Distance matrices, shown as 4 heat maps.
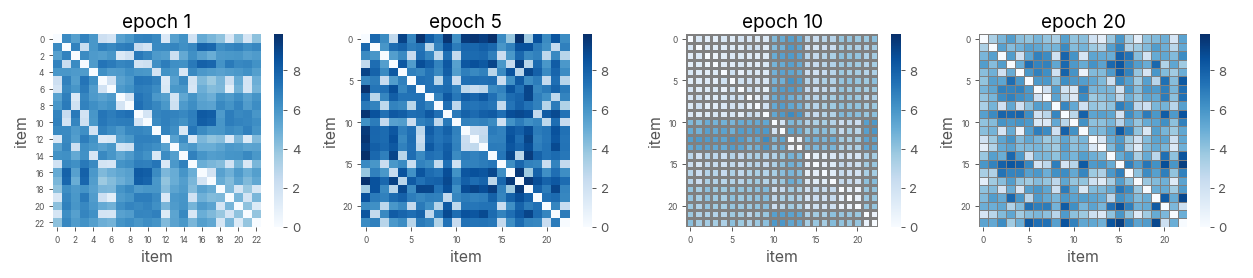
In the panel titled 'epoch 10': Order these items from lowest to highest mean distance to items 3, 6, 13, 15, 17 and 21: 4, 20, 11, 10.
4, 20, 10, 11
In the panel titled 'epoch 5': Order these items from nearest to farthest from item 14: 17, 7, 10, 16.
17, 10, 7, 16
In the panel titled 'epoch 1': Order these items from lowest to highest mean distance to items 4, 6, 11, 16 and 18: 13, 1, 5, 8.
5, 13, 8, 1
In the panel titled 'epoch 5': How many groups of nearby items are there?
6
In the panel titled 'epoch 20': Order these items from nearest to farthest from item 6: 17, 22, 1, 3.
17, 1, 3, 22
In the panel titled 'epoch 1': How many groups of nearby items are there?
6
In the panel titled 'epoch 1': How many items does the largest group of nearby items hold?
7
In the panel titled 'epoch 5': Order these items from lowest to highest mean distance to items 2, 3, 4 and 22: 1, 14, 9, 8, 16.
8, 16, 14, 1, 9
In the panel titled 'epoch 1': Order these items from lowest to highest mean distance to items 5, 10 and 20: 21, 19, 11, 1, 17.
21, 19, 1, 17, 11
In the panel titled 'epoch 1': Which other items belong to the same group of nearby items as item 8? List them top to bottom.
2, 7, 13
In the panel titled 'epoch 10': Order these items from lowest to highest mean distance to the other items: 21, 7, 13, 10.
7, 21, 10, 13
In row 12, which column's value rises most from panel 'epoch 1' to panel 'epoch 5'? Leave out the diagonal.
0
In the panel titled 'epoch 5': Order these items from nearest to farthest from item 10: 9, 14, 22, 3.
22, 3, 14, 9
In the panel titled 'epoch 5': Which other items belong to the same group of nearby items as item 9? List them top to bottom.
19
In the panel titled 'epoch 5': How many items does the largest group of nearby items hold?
7
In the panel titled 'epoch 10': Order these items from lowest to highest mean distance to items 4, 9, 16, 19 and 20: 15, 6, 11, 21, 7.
15, 6, 7, 21, 11
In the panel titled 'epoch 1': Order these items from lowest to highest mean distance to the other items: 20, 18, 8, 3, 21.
21, 18, 20, 8, 3
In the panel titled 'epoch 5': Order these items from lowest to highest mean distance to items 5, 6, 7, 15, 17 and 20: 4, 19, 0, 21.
4, 21, 19, 0
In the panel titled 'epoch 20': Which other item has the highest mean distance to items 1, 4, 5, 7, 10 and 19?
22
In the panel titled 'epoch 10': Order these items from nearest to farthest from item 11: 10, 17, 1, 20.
10, 20, 17, 1
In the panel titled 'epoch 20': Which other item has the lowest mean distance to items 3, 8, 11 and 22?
4
